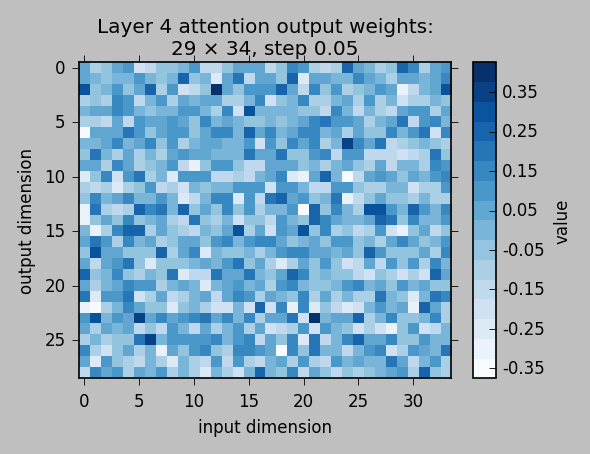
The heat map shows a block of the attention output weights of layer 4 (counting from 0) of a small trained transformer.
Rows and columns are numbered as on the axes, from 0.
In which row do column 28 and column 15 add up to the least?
24
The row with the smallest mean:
22
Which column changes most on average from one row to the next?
20
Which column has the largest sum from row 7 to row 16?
18
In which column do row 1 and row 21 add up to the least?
12
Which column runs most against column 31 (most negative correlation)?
0
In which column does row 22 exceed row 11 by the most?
31
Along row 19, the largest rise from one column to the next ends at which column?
32
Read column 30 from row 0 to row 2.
0.15 0.05 -0.15
